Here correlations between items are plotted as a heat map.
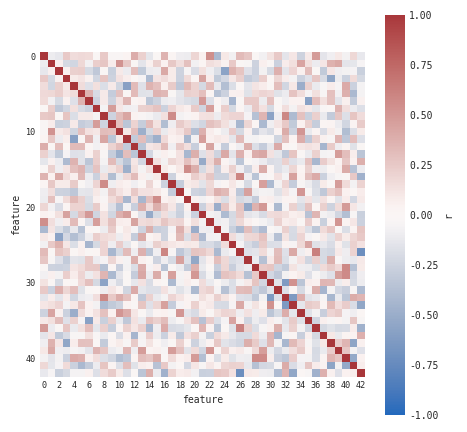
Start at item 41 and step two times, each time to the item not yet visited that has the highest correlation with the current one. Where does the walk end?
8
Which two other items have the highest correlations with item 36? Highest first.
26, 0
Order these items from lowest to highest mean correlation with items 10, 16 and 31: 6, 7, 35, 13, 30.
13, 30, 7, 6, 35
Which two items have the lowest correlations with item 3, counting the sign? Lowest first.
38, 14
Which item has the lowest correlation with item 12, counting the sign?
37
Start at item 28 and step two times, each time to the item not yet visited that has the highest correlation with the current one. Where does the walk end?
29
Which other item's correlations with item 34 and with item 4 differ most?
11
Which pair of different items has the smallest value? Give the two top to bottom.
26, 42
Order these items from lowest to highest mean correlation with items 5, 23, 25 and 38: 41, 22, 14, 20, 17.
41, 20, 22, 17, 14
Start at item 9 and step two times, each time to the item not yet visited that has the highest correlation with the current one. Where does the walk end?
22
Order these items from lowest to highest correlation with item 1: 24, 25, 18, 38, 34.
24, 18, 25, 38, 34
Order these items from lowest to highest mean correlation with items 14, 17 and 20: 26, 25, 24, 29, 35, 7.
26, 25, 24, 35, 7, 29
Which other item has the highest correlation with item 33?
30
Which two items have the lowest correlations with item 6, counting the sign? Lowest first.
35, 25
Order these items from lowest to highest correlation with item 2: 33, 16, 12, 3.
3, 33, 12, 16
